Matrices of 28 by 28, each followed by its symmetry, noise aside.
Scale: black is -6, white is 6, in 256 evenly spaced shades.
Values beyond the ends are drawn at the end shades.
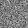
no symmetry.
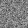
same after a half turn.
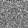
mirrored left to right.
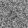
symmetric across the other diagonal.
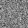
no symmetry.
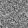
same after a half turn.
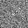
symmetric across the other diagonal.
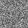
no symmetry.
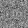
mirrored top to bottom.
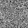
same after a half turn.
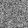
no symmetry.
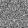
mirrored left to right.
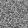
no symmetry.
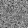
same after a half turn.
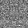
mirrored left to right.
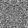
mirrored left to right.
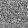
no symmetry.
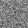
no symmetry.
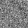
symmetric across the other diagonal.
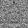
mirrored left to right.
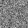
no symmetry.
